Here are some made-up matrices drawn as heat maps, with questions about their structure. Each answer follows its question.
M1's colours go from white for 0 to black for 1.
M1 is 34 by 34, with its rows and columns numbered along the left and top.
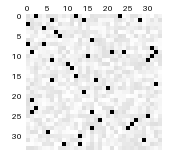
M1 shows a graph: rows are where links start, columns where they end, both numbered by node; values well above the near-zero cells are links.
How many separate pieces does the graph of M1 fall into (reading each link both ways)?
5
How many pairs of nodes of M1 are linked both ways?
5
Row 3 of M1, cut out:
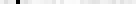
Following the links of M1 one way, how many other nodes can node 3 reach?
12
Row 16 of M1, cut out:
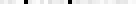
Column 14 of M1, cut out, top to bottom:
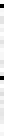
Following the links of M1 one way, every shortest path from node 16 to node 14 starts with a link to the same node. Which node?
node 17
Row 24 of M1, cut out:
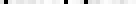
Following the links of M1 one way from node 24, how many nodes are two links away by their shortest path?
4
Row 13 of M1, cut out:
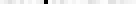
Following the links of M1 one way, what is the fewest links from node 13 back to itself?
3
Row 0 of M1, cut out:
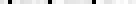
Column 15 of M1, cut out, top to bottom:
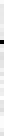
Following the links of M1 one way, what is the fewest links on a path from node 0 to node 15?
3
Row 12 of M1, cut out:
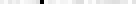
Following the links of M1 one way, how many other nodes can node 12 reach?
6
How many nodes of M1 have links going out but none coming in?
2
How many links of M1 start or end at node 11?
3
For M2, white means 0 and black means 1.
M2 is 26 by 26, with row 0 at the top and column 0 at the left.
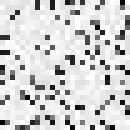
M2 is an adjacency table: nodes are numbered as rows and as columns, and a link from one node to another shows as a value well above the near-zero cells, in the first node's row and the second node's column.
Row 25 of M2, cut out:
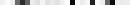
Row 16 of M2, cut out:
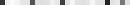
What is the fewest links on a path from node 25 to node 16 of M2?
2
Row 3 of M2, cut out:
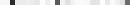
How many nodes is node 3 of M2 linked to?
3
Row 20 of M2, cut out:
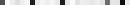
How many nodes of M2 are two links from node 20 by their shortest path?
9
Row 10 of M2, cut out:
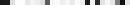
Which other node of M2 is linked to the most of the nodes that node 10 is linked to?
node 7
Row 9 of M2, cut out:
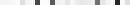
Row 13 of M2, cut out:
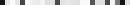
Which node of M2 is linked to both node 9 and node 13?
node 23
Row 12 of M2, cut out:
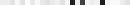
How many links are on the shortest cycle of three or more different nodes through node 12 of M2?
4
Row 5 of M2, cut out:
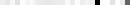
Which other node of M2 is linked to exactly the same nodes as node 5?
node 22
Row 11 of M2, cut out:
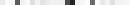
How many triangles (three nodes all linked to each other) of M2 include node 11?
1
